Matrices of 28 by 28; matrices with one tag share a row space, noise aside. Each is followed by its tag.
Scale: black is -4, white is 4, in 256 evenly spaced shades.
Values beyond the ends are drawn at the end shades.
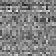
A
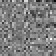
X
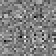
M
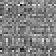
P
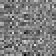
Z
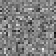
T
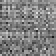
A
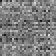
A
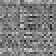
P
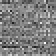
A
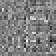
X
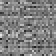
P
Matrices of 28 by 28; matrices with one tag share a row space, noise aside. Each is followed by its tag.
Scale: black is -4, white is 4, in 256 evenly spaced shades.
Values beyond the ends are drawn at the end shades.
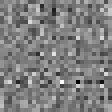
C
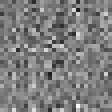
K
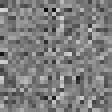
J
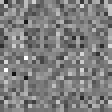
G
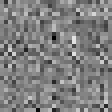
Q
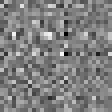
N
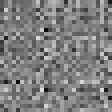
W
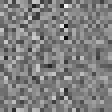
N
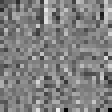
W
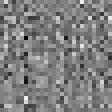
G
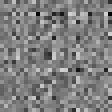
K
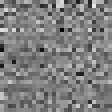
J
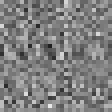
N
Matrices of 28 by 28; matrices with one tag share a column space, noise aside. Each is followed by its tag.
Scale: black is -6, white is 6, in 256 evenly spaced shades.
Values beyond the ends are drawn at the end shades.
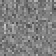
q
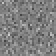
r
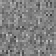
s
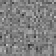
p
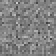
p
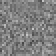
r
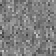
s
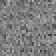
r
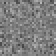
p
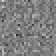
r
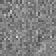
p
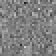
p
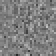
q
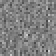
s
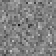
r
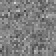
p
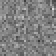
q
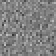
r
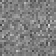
r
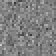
r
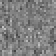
s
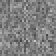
s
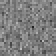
s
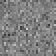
r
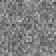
r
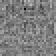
q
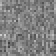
s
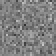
r
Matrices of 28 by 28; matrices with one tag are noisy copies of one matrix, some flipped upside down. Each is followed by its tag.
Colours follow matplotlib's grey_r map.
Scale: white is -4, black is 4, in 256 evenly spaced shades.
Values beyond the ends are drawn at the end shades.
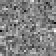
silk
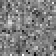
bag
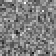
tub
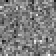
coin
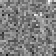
coin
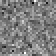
tub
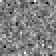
tub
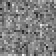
bag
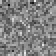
tub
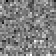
coin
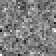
silk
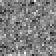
tub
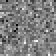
coin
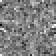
silk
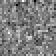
bag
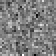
bag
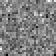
coin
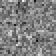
bag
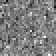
coin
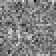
bag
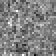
bag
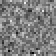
tub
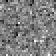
coin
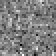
bag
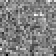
coin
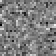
silk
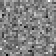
coin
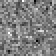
bag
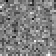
coin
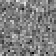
tub
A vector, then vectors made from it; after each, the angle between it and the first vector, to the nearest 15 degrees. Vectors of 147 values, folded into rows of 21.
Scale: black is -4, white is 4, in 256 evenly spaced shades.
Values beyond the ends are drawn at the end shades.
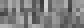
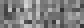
75 degrees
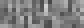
30 degrees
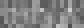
120 degrees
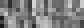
120 degrees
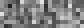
135 degrees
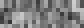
75 degrees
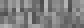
15 degrees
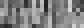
150 degrees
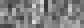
150 degrees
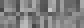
105 degrees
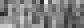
45 degrees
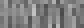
105 degrees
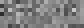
75 degrees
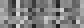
90 degrees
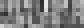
15 degrees
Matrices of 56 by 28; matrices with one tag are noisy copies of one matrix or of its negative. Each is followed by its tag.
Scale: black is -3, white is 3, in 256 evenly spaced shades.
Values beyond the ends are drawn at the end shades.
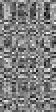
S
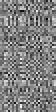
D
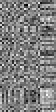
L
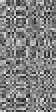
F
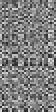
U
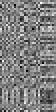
L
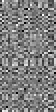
U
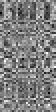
S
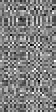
D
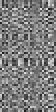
U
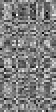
S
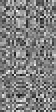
F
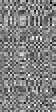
D
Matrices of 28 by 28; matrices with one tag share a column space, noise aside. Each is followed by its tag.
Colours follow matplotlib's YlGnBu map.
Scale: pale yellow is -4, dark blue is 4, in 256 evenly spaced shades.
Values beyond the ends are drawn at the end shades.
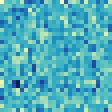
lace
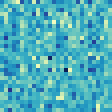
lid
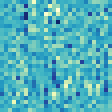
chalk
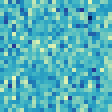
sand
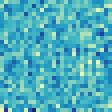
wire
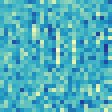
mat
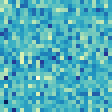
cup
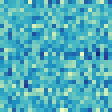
lace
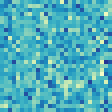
chalk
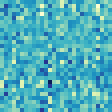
chalk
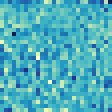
lace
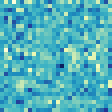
lace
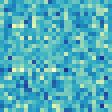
lid
